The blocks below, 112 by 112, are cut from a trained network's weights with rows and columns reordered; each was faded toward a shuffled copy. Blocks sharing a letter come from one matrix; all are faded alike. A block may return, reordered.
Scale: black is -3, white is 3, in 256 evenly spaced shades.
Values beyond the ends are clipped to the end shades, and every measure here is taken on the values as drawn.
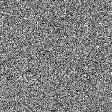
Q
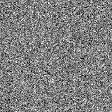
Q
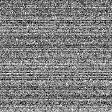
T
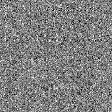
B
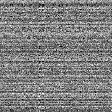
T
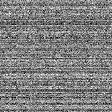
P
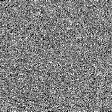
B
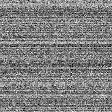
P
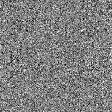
Q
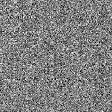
Q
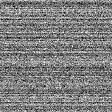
P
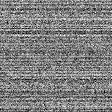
P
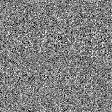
B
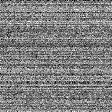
P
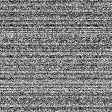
P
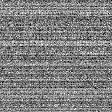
T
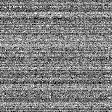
T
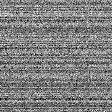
T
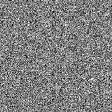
Q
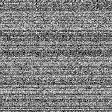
P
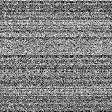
P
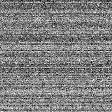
T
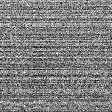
P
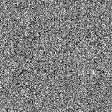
Q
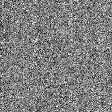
Q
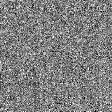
Q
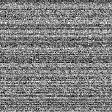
T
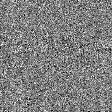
Q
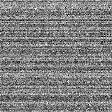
T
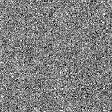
B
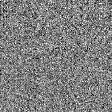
B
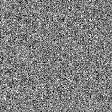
Q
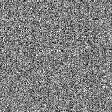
Q
